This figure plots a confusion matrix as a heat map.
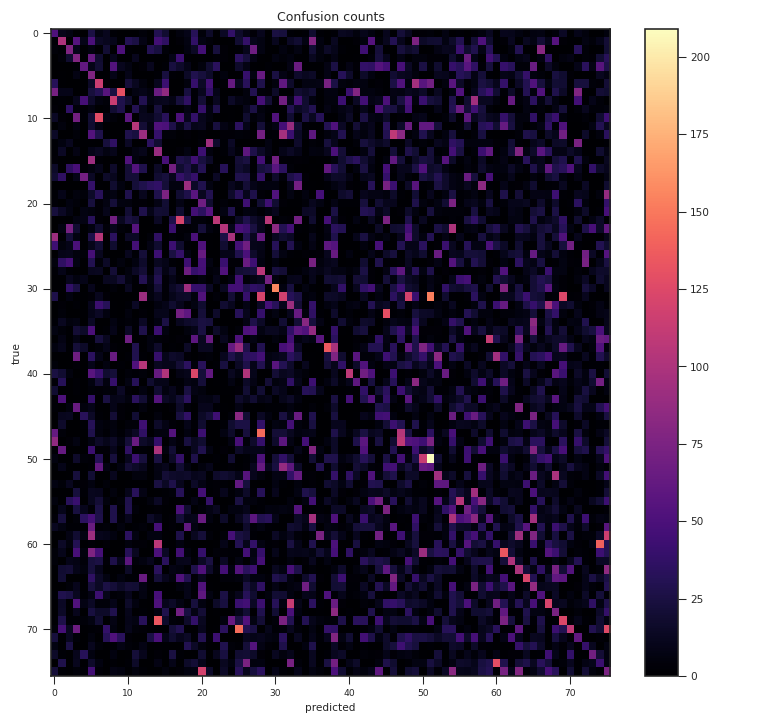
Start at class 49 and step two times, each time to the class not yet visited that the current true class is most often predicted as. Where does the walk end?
63
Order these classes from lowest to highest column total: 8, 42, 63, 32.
8, 42, 63, 32
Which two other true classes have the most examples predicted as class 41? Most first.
7, 38
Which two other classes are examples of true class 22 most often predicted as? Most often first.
17, 29
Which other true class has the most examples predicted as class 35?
57
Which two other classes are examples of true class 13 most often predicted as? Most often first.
21, 71
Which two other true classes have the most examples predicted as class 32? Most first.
67, 11
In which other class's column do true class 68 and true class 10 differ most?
6
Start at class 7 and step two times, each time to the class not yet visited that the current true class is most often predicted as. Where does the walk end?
55
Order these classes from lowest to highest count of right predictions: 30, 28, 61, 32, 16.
16, 32, 28, 61, 30
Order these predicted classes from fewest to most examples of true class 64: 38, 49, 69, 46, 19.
19, 38, 49, 69, 46
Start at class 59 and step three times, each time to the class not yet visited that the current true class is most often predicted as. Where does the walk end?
54
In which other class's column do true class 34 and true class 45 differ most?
25
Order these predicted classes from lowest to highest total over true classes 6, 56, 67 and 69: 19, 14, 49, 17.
17, 19, 49, 14
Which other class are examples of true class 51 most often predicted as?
31
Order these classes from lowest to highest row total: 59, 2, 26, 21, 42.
42, 21, 2, 26, 59
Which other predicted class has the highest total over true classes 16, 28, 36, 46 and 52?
68
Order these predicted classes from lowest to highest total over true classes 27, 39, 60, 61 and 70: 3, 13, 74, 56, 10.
13, 10, 56, 3, 74
